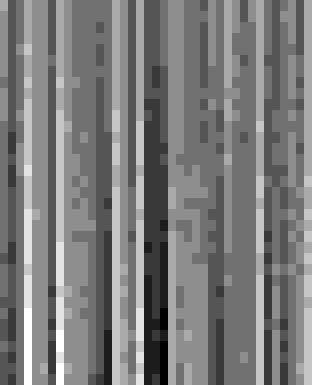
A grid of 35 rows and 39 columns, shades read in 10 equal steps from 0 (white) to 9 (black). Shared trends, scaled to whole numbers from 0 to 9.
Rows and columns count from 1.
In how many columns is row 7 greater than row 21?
13
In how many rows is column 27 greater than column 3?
18
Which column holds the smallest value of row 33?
4
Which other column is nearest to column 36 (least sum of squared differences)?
28
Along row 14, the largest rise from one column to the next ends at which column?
19
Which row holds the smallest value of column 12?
21
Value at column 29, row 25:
5
